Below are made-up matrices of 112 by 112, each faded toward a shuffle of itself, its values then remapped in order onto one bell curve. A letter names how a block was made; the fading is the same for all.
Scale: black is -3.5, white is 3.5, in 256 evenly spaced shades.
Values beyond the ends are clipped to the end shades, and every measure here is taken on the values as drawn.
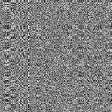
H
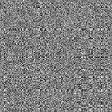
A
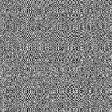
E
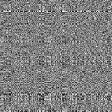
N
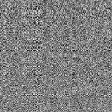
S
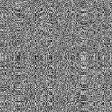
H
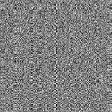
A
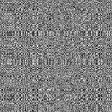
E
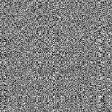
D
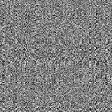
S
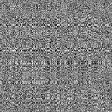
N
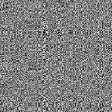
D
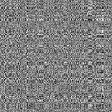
E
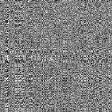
D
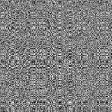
E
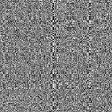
D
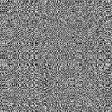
E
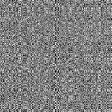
H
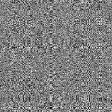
D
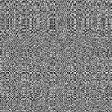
E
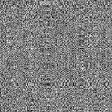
S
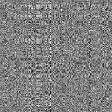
D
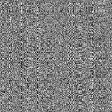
D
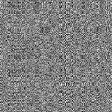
H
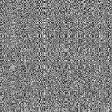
D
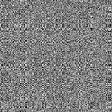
A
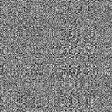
S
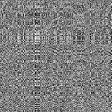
H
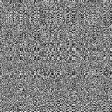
A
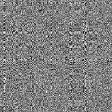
D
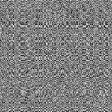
E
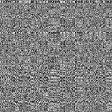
N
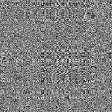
D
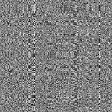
D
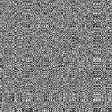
E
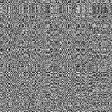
E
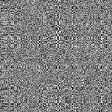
H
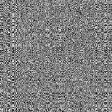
D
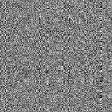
H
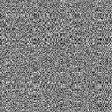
A
